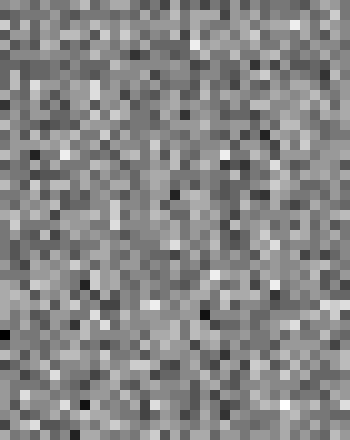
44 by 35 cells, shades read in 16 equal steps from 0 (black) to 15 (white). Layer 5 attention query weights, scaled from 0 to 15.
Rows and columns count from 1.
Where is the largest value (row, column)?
41, 29
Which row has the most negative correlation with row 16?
20
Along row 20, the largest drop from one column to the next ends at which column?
18
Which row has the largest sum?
3
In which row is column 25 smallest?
17
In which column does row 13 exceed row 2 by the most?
1
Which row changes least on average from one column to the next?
13
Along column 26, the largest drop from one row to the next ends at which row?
12
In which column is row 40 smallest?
22
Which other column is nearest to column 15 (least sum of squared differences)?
19
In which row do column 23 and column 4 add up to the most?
43
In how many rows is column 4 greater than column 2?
18
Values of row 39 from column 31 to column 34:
5 6 9 8
